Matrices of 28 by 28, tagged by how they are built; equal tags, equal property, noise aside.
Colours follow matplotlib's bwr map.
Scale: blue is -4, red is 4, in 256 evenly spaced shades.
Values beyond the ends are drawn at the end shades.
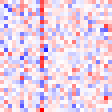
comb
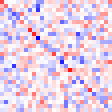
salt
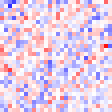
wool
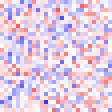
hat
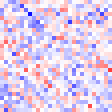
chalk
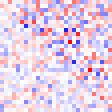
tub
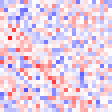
chalk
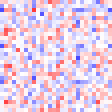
hat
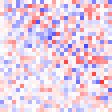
tub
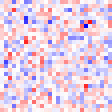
comb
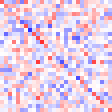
salt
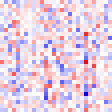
comb
